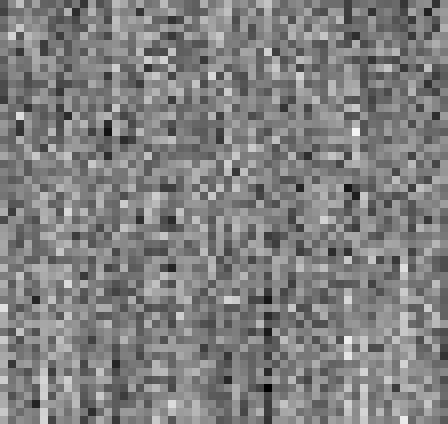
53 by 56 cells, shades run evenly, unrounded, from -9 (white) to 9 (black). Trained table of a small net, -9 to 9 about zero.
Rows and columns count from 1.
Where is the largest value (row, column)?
49, 34
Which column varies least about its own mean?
24
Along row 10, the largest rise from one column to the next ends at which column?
28
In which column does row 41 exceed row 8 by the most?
38
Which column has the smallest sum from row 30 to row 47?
51
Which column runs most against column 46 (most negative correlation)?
15
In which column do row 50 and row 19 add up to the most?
16
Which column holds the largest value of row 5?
45
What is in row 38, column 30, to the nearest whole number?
-5
